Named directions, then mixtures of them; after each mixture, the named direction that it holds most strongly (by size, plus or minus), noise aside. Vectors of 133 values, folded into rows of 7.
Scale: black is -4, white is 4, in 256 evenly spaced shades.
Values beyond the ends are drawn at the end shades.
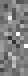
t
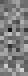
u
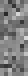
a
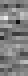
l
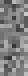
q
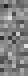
t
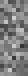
a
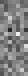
u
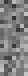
q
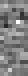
l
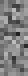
t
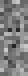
u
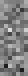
u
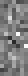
t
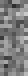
q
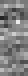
l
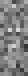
u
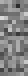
u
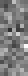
u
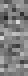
l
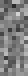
q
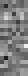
l
